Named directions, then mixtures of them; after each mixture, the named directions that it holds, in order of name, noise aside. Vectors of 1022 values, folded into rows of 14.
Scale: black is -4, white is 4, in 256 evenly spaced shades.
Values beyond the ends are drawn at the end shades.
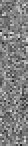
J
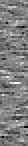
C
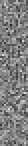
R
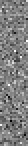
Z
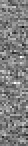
C, R, Z.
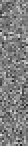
J.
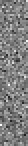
R, Z.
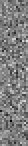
R, Z.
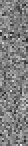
J.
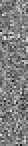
J.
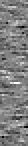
C.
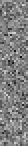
J, Z.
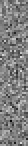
R, Z.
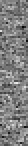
C, J, Z.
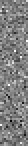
Z.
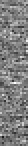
C, J, Z.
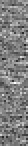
C, J, Z.
